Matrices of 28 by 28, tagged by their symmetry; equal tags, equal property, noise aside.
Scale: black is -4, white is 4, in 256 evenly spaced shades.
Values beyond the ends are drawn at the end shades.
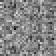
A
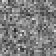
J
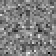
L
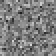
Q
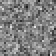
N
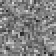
J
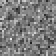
Q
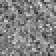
J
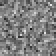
J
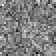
Q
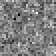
Q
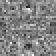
L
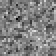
Q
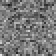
L
